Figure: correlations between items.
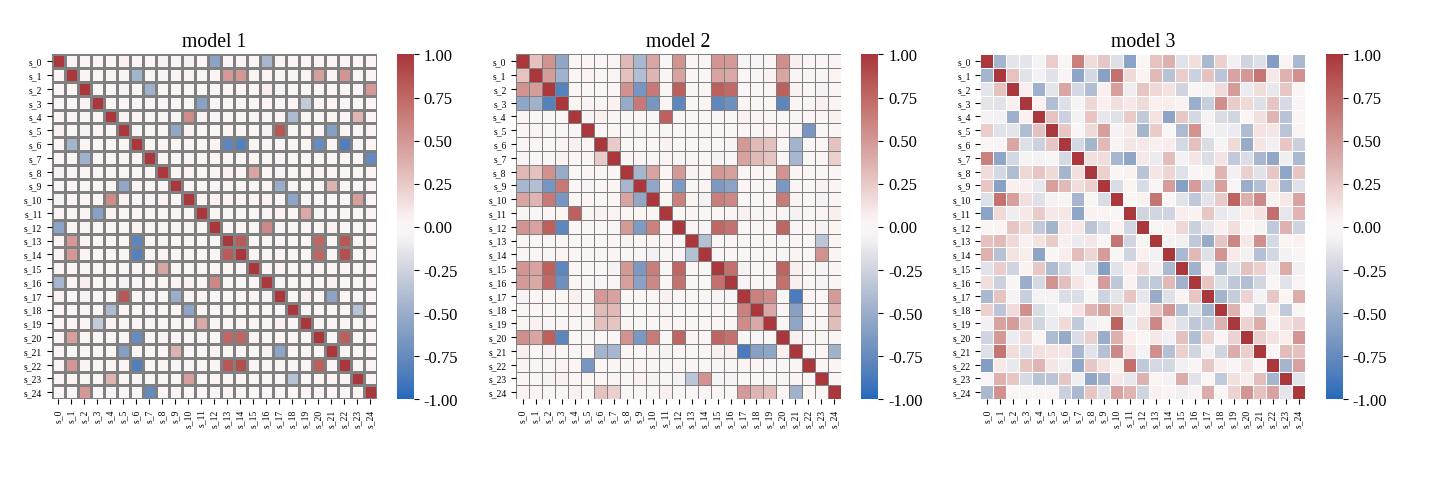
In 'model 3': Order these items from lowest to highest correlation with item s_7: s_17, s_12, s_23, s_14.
s_17, s_23, s_12, s_14
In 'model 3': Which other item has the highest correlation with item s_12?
s_23
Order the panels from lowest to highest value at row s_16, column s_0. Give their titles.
model 1, model 3, model 2
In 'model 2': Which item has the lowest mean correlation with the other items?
s_3
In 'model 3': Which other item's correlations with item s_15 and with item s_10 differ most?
s_19
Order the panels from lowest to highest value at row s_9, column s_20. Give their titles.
model 2, model 3, model 1
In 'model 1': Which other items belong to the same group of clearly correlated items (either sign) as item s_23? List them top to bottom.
s_4, s_10, s_18
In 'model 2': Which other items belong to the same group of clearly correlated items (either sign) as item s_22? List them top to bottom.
s_5
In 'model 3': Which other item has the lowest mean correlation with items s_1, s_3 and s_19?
s_16
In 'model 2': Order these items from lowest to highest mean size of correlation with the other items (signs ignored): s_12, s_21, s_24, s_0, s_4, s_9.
s_4, s_24, s_21, s_0, s_9, s_12
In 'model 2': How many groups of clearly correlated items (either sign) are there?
5
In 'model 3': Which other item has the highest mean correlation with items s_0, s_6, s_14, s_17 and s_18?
s_9
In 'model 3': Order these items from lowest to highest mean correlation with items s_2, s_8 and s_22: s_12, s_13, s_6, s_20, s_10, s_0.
s_0, s_12, s_6, s_13, s_20, s_10
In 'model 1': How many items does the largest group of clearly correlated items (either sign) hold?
6
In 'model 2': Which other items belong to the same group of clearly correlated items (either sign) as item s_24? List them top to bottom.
s_6, s_7, s_17, s_18, s_19, s_21
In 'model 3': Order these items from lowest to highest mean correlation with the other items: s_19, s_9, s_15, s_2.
s_15, s_9, s_2, s_19
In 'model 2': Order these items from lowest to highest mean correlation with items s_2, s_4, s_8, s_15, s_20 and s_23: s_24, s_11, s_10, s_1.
s_24, s_11, s_1, s_10
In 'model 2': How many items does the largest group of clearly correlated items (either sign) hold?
11
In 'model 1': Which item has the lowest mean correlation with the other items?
s_6
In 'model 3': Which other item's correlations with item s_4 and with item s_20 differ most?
s_5
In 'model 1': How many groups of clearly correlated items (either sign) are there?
7
